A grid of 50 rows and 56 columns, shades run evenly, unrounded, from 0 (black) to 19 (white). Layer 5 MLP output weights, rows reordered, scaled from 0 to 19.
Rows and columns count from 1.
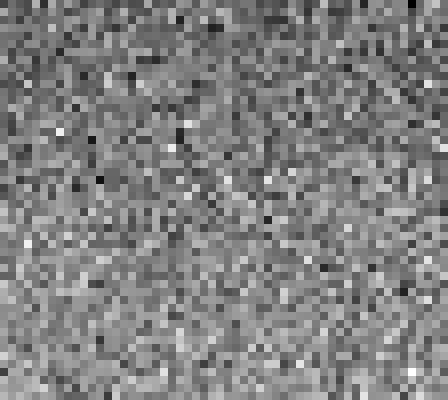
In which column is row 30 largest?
9
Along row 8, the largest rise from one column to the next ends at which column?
42
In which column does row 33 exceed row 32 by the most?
54
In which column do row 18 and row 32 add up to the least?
23
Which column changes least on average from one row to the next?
5
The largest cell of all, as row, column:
47, 52
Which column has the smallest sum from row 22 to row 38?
51
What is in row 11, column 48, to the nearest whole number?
12
